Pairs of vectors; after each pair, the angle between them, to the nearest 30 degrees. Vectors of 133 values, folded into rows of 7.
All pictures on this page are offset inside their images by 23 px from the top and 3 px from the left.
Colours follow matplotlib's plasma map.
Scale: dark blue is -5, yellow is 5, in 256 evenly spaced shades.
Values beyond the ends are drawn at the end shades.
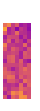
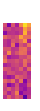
120 degrees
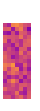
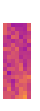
120 degrees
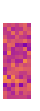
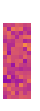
150 degrees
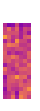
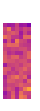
30 degrees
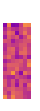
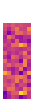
90 degrees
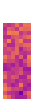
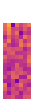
60 degrees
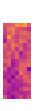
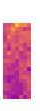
30 degrees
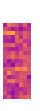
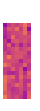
90 degrees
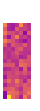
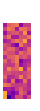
150 degrees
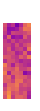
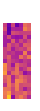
30 degrees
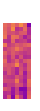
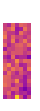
60 degrees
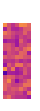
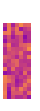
60 degrees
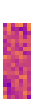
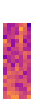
120 degrees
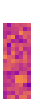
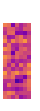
120 degrees
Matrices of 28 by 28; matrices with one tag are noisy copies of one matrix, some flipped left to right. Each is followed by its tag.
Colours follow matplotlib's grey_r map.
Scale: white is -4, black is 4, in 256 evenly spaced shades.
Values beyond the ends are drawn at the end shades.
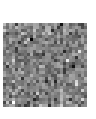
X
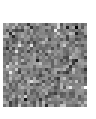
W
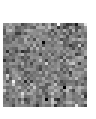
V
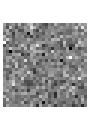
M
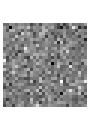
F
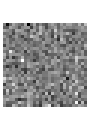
X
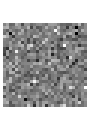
W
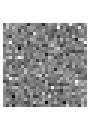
M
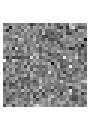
F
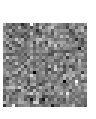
V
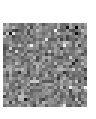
W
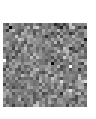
F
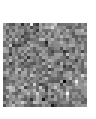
V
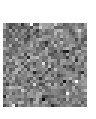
V
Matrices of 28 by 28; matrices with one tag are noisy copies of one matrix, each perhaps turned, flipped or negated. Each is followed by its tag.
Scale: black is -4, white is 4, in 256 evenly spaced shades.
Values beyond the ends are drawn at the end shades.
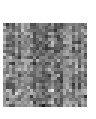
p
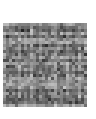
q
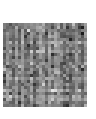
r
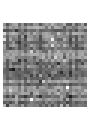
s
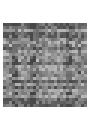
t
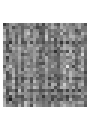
r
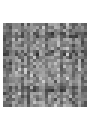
t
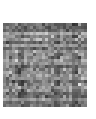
t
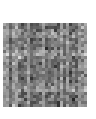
t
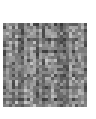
q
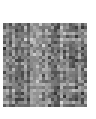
s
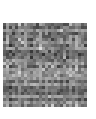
s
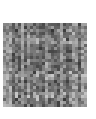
t
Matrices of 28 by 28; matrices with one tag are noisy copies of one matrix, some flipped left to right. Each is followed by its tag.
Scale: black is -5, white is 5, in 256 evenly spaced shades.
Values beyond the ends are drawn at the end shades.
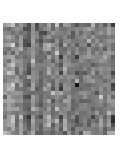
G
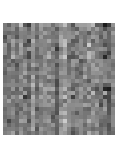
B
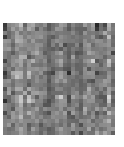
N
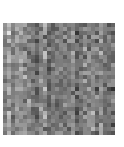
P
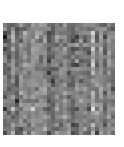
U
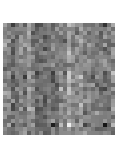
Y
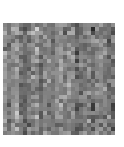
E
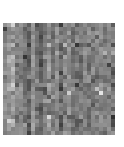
G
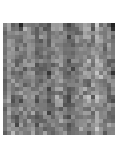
N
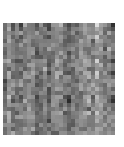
N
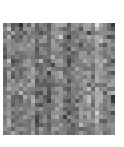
N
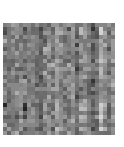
E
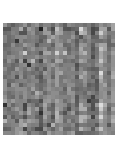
E
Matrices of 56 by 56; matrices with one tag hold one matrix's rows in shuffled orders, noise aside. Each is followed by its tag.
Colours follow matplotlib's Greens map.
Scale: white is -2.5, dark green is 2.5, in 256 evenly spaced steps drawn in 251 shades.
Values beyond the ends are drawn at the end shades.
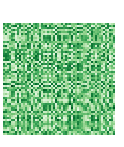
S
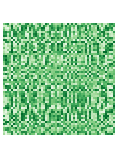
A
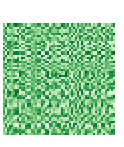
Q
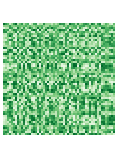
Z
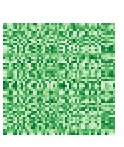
Z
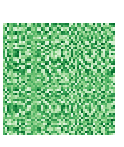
Q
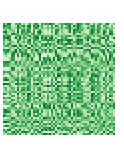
S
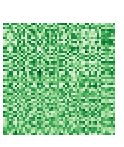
Z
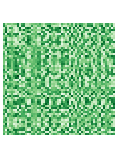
Q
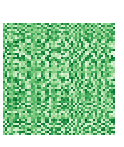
Q
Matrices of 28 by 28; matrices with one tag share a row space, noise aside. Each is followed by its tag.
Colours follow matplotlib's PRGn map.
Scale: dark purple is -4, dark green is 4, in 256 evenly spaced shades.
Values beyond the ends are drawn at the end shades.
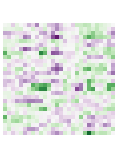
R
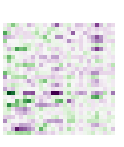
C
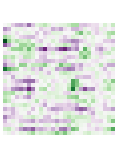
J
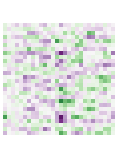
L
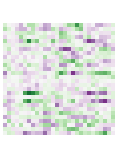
L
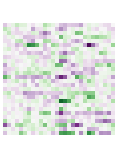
L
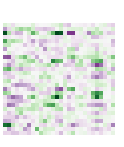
C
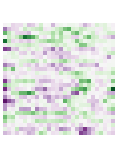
J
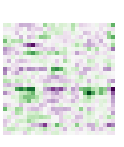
R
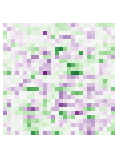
L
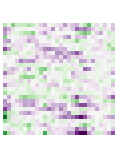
J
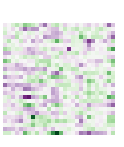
R
